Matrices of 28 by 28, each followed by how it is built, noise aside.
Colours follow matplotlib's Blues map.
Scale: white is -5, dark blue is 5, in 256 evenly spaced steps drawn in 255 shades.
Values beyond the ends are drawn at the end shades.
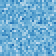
repeating columns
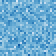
repeating columns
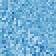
lower triangular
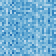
repeating rows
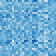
low rank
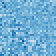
lower triangular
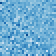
lower triangular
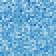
repeating columns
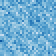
Toeplitz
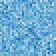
diagonal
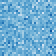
repeating rows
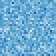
repeating columns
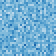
noise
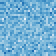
repeating columns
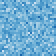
noise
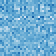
low rank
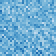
Toeplitz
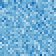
Toeplitz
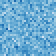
noise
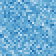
Toeplitz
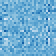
low rank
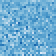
lower triangular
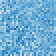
lower triangular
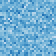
noise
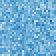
noise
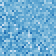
lower triangular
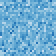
repeating columns
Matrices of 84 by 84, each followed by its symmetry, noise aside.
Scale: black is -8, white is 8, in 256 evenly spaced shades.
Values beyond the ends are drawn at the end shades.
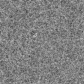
symmetric.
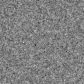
symmetric.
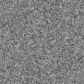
same after a half turn.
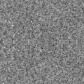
mirrored top to bottom.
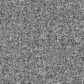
antisymmetric.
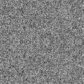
mirrored top to bottom.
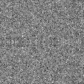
mirrored top to bottom.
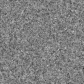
symmetric.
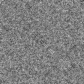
symmetric.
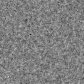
antisymmetric.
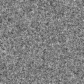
antisymmetric.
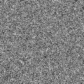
symmetric across the other diagonal.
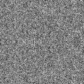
mirrored top to bottom.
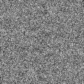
same after a half turn.
